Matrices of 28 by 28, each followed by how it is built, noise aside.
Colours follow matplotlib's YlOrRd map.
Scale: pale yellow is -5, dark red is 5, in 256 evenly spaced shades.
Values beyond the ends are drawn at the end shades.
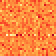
uneven rows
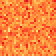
repeating columns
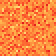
repeating rows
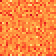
low rank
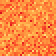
Hankel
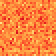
repeating columns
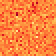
uneven columns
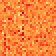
uneven columns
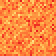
Hankel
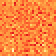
low rank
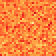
noise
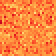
low rank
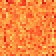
low rank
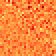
upper triangular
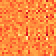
low rank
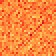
Hankel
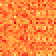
low rank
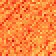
Hankel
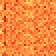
repeating rows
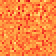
low rank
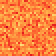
repeating columns
